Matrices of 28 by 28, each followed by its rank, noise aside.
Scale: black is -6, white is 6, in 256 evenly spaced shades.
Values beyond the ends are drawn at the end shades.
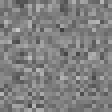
six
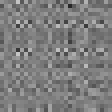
three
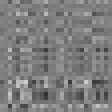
two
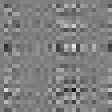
two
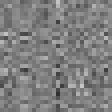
four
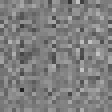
four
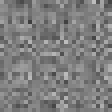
three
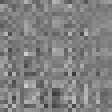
four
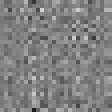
four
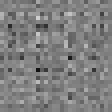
four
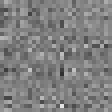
four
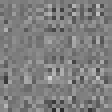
three
